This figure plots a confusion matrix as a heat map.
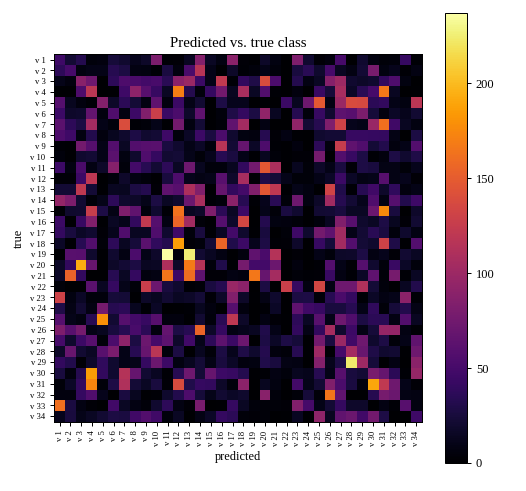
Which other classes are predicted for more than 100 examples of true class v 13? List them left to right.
v 3, v 20, v 21, v 26
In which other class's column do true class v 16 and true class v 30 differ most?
v 12
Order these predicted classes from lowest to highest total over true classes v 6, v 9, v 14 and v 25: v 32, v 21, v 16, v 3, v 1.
v 21, v 32, v 3, v 16, v 1
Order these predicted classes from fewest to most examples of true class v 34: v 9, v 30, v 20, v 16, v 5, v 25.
v 20, v 5, v 16, v 9, v 30, v 25
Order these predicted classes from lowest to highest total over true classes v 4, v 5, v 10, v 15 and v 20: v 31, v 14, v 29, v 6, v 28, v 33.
v 33, v 6, v 14, v 28, v 29, v 31
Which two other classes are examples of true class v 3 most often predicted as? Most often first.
v 20, v 16
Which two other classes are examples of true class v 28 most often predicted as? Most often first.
v 10, v 25
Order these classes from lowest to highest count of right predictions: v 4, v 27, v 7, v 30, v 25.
v 25, v 30, v 27, v 4, v 7
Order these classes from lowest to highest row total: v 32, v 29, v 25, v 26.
v 32, v 29, v 25, v 26
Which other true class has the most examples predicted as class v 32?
v 26
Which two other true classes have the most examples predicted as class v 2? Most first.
v 21, v 14
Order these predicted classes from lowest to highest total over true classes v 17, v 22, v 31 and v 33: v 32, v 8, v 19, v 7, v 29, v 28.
v 19, v 8, v 32, v 28, v 29, v 7
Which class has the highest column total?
v 27
